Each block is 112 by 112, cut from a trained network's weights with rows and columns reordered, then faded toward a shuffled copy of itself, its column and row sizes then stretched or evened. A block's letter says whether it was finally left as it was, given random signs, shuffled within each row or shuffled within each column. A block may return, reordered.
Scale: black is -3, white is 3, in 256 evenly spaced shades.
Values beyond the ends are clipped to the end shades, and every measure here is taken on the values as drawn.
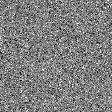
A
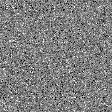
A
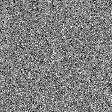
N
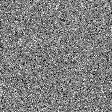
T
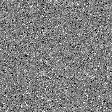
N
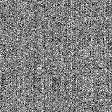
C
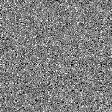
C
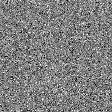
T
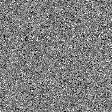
A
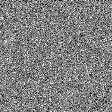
A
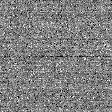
C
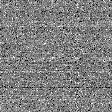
C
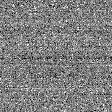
T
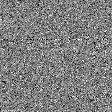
A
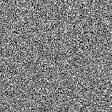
C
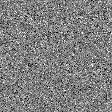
T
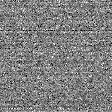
C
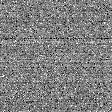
T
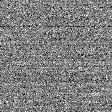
T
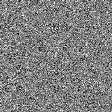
C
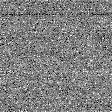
T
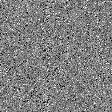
N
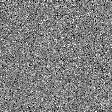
A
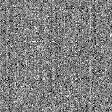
C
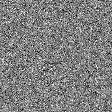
N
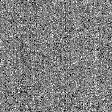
C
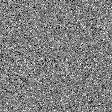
T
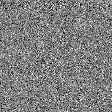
A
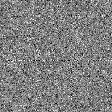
C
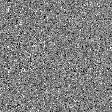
A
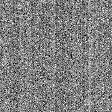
N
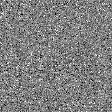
A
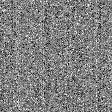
N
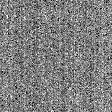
N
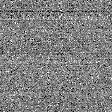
C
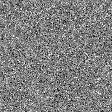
T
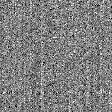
C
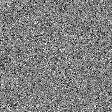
T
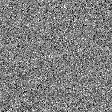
T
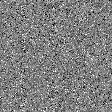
N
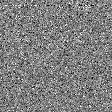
T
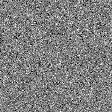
T
